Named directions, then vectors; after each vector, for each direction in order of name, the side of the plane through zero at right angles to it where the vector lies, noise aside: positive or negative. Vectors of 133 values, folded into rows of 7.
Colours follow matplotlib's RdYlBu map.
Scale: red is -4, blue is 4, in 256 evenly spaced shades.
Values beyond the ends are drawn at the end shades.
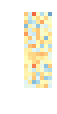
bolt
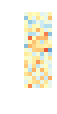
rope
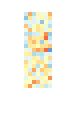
negative, positive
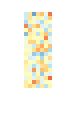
negative, positive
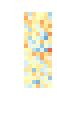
positive, negative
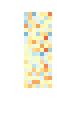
negative, positive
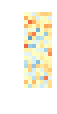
negative, negative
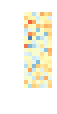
negative, negative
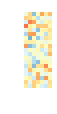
negative, negative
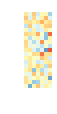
positive, negative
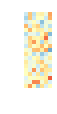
negative, positive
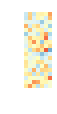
negative, positive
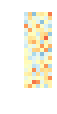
negative, positive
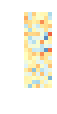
positive, negative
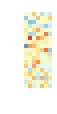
positive, positive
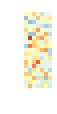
positive, positive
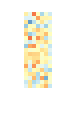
positive, positive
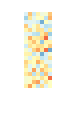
negative, positive
